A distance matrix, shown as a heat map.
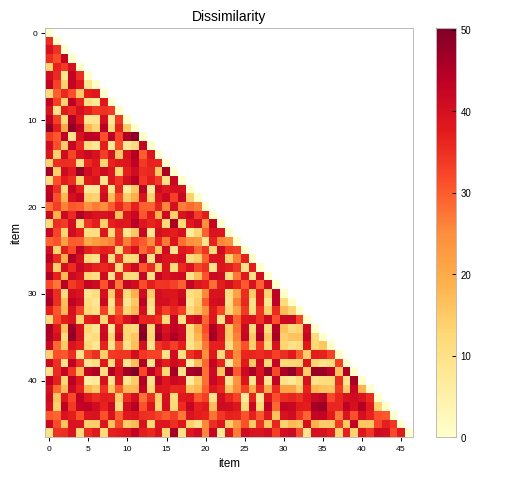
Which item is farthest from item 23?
39
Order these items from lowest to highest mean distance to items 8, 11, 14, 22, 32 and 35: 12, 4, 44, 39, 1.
1, 4, 44, 39, 12
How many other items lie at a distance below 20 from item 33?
9
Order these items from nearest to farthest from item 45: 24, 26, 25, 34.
26, 34, 24, 25
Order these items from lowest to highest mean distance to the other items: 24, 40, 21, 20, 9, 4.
40, 24, 20, 9, 4, 21
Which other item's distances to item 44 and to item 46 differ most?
22
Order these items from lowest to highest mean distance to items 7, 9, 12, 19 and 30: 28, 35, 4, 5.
5, 28, 35, 4
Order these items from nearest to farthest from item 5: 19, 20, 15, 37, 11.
19, 11, 20, 37, 15
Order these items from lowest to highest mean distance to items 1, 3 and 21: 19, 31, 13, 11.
19, 13, 31, 11
